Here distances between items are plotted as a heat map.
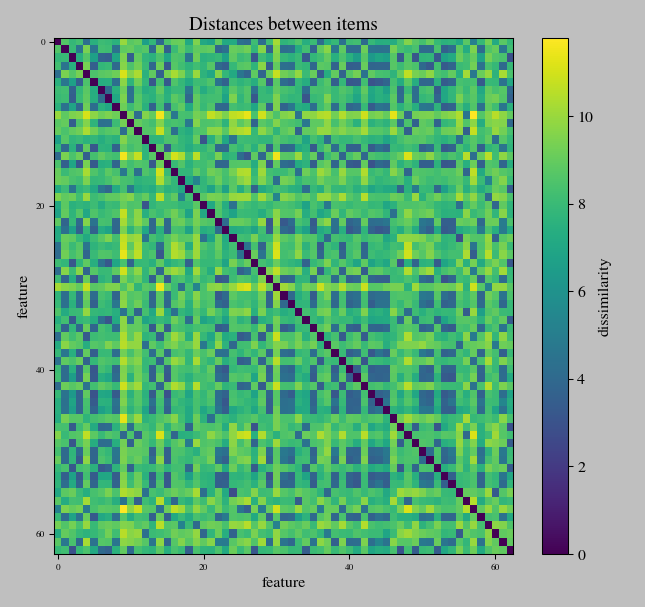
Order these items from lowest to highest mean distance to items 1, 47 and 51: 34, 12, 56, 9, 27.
27, 34, 56, 12, 9
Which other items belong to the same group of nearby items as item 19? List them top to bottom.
17, 30, 59
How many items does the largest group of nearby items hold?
24
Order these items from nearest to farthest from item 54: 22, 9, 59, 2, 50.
22, 50, 2, 59, 9
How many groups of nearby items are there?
7
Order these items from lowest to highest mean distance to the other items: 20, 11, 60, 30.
20, 60, 11, 30
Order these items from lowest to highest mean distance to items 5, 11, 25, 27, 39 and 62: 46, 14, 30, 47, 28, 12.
47, 28, 14, 12, 46, 30
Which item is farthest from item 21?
9
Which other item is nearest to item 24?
55
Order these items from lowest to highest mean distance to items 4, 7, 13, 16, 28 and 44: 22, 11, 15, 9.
15, 22, 11, 9
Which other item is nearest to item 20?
12
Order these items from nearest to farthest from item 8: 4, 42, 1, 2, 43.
43, 1, 2, 42, 4
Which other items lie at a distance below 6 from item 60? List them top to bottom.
12, 20, 24, 37, 55
